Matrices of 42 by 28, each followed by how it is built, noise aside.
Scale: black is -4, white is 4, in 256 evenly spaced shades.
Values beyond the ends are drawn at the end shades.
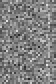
repeating rows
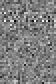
uneven rows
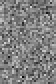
noise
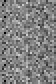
repeating rows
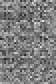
blocks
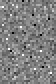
sparse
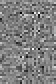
low rank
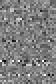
uneven rows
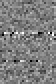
uneven rows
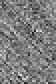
Toeplitz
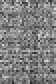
blocks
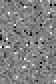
sparse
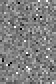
sparse
